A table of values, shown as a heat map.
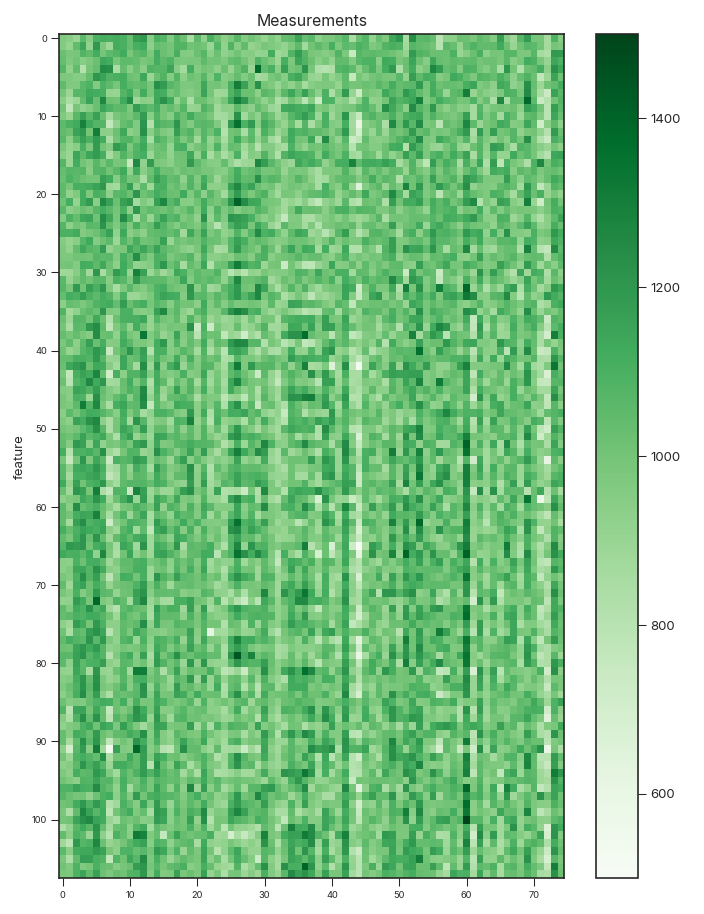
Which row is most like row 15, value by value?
67
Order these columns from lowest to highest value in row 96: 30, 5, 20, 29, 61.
20, 61, 29, 30, 5
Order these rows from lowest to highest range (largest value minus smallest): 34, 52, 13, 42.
34, 13, 52, 42
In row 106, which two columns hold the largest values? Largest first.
36, 73
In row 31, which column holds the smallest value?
56
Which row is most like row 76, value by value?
37
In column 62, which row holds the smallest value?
21
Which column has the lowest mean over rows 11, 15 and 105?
44
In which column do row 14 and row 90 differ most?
60
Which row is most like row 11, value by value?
79
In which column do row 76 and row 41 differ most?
22
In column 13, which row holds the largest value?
16
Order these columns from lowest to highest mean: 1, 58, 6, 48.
1, 48, 58, 6
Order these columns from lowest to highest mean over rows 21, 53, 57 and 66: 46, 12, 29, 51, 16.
12, 16, 46, 29, 51
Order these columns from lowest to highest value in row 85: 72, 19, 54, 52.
72, 54, 19, 52
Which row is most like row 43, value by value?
105
